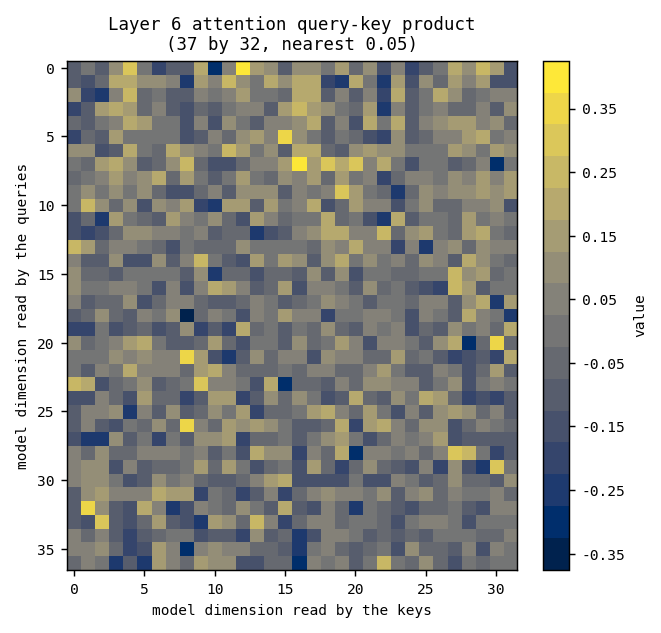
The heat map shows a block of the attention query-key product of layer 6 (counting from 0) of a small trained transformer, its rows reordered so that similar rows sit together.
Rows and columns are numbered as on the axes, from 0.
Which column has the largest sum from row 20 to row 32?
5
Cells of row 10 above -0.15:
26
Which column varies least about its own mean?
24
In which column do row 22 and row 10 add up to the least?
31
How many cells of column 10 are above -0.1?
23
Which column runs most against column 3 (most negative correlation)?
22
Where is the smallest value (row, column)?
18, 8
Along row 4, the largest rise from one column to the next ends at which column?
21
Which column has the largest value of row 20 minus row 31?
30
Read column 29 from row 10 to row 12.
0.05 0 0.2
